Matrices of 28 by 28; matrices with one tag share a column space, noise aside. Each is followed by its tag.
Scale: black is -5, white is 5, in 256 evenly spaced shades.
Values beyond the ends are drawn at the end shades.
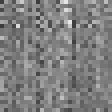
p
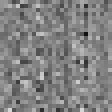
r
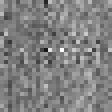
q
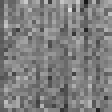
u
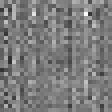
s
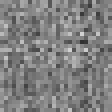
q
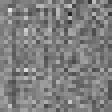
s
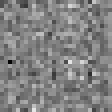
r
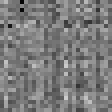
p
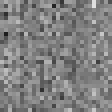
r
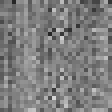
u
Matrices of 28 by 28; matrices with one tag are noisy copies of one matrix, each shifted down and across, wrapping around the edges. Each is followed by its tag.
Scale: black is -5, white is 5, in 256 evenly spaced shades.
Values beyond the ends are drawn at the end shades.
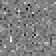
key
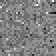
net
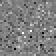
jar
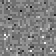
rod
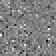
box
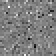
rod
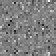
key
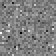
jar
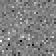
jar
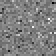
rod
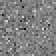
net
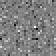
net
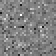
net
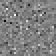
box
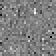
key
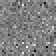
jar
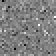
rod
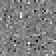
key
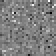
net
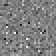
box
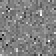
key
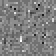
key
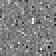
key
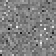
jar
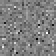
box
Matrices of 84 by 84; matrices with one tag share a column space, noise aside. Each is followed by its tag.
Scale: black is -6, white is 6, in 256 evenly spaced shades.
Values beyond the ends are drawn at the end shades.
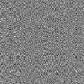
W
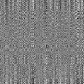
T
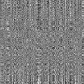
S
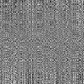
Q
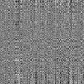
Q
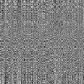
Q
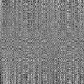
Q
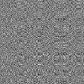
W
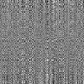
Q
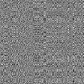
W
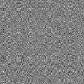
W
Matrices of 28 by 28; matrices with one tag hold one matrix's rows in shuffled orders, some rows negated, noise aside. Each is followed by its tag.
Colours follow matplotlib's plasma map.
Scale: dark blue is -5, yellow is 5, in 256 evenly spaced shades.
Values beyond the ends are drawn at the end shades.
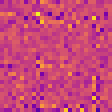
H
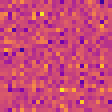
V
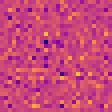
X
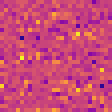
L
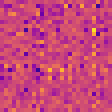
H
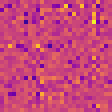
H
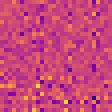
H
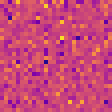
X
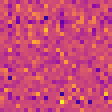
X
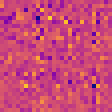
H
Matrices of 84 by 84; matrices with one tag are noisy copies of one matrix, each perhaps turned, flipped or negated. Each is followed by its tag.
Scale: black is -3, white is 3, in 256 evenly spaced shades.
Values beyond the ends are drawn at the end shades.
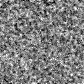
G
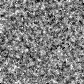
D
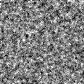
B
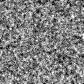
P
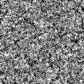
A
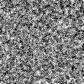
P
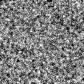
G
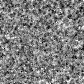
P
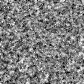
P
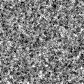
A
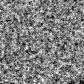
B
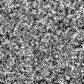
P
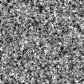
A
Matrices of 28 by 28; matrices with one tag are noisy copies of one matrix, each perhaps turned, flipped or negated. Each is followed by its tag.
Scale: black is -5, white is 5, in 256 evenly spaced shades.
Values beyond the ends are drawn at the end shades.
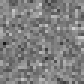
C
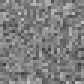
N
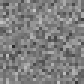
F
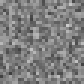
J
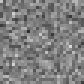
F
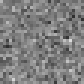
J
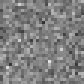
N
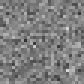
C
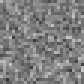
F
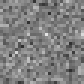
C
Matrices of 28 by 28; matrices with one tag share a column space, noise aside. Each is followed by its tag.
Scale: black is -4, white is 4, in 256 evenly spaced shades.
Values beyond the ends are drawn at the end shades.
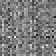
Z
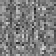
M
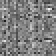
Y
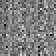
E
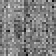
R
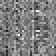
E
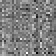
Y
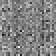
E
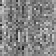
M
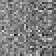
E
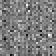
E
